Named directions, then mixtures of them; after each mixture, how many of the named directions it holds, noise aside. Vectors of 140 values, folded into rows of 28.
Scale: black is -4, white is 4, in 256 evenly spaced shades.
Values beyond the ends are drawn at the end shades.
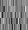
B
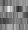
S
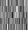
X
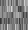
three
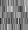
three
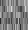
three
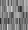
three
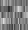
two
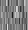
one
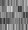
two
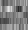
one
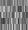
three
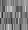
two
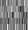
two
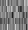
two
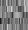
three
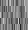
two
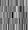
one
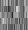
three
